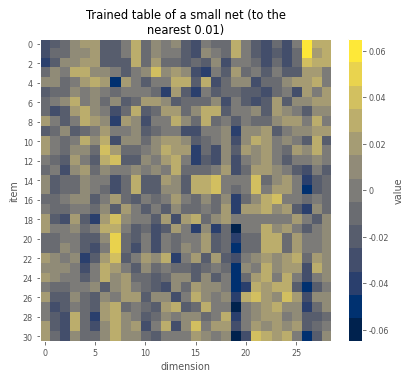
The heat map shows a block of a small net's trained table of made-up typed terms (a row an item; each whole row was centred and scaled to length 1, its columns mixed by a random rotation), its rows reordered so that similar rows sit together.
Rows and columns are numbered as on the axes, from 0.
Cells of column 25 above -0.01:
24
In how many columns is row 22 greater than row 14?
15
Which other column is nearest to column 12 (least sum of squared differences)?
25
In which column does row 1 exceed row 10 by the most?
26
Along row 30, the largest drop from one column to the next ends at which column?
19
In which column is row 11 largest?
6
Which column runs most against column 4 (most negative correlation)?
7
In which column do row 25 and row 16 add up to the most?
23
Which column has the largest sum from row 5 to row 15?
13
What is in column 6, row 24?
0.03
